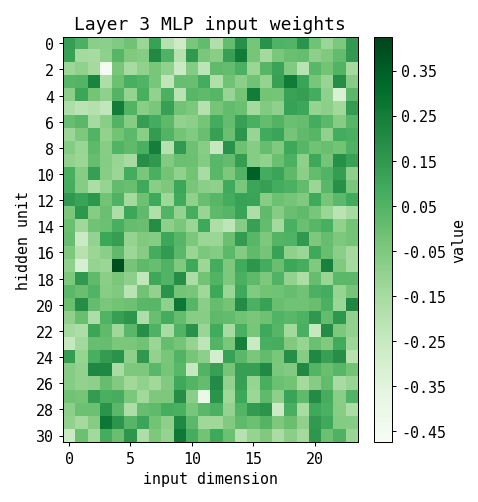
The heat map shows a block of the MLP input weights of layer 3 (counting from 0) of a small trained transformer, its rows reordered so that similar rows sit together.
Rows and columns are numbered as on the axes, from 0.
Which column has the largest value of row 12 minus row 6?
2
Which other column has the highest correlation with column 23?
7
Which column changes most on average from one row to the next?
15
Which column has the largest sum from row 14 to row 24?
14
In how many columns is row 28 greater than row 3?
11
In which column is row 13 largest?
1
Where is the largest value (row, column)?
17, 4
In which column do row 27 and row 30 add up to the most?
9
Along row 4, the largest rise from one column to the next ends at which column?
23
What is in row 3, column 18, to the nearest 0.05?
0.25
